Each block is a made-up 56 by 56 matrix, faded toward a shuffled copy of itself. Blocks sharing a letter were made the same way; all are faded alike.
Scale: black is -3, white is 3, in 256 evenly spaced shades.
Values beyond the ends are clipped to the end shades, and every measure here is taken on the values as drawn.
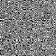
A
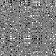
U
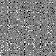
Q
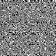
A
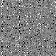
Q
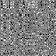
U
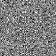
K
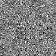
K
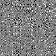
Q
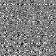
A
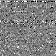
A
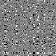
Q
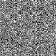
K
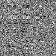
K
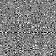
A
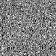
K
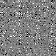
Q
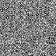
K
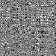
U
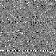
A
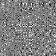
Q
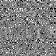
A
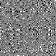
Q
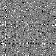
Q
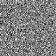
K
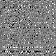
U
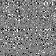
Q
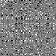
U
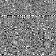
A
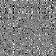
Q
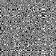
A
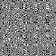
U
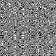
U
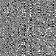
Q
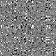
Q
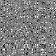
Q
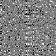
Q
